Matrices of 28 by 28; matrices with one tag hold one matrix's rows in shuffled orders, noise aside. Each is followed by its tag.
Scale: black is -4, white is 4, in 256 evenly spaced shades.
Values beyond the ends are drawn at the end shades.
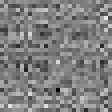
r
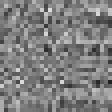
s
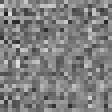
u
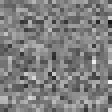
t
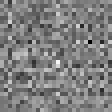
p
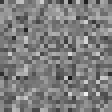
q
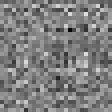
q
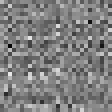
p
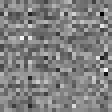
r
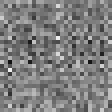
p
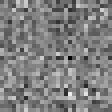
q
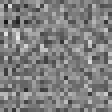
u
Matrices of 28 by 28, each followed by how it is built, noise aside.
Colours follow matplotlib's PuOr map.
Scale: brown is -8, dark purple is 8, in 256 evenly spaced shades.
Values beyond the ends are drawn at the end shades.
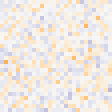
noise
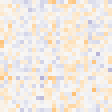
blocks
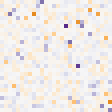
sparse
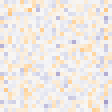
repeating rows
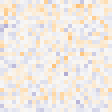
blocks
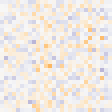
repeating rows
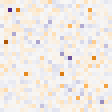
sparse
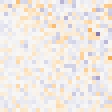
upper triangular
